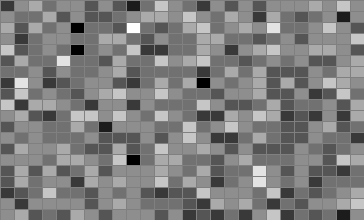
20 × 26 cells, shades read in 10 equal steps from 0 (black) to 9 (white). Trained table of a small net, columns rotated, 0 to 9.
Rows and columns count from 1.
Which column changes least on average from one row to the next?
13
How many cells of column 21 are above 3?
10
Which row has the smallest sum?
20
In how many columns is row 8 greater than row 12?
9
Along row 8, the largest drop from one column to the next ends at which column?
15
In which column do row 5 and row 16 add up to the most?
19
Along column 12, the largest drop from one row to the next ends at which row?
18
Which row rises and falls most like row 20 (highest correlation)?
11
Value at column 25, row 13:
4
